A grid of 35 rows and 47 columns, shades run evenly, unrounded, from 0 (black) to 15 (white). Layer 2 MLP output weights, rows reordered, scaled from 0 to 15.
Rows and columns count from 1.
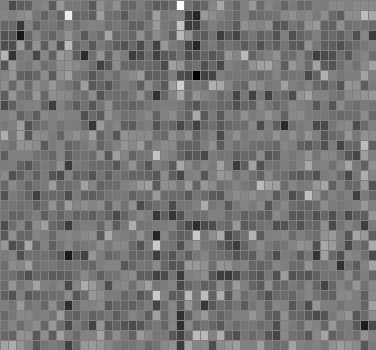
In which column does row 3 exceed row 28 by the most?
23
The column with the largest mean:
46
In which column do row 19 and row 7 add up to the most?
33
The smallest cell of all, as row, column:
8, 25
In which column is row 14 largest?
1
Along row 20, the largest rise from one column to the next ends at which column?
39
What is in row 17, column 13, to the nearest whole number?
6
